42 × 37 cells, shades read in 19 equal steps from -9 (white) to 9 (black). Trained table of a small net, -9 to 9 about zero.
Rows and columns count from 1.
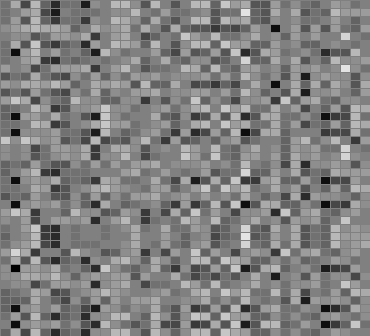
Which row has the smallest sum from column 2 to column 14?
4
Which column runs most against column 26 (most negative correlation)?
24
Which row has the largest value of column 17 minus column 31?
18
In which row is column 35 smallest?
9
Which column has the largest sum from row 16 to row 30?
33
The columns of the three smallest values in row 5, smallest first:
35, 19, 22
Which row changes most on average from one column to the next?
41
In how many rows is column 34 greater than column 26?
15
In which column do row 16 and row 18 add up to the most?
7
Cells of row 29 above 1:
8
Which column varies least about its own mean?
37
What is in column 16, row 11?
2
